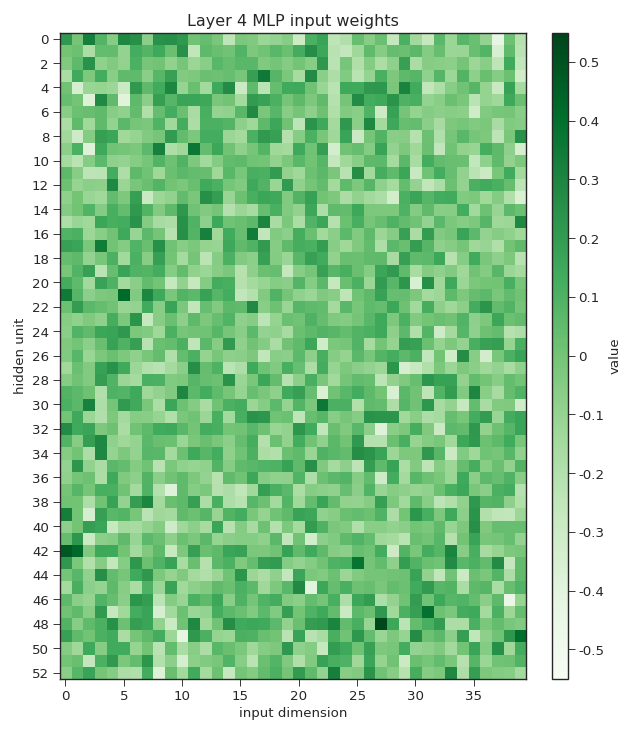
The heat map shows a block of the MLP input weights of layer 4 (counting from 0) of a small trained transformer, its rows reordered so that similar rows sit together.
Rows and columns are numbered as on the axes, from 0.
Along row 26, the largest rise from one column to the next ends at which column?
34
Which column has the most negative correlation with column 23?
8
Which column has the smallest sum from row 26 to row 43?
9
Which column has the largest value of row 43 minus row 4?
37
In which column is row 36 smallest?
27
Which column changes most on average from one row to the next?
2
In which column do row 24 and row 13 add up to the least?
39
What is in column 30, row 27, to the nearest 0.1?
-0.3
